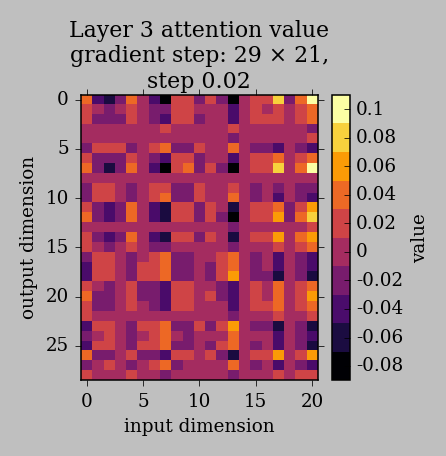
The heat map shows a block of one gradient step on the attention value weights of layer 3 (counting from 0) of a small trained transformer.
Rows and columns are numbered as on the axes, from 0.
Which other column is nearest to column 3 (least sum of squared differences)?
10
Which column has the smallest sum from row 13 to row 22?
13
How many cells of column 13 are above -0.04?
17
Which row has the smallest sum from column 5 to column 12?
0
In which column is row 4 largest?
20
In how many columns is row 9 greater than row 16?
3
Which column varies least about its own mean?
14
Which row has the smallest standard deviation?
8
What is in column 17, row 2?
0.02
